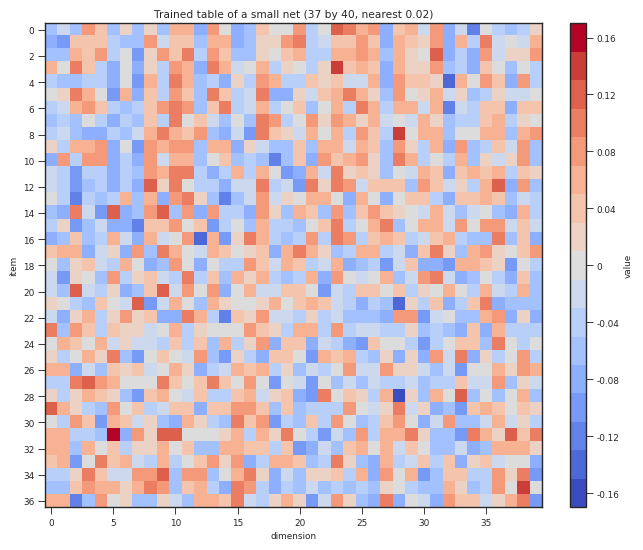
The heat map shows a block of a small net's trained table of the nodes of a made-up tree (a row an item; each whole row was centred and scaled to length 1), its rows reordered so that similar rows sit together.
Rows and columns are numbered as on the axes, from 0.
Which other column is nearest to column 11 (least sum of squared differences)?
8
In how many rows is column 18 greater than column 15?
13
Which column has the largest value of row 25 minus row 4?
5
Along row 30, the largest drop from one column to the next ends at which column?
18
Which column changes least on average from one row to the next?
26
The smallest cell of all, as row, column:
28, 28
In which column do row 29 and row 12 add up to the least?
20
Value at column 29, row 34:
0.06
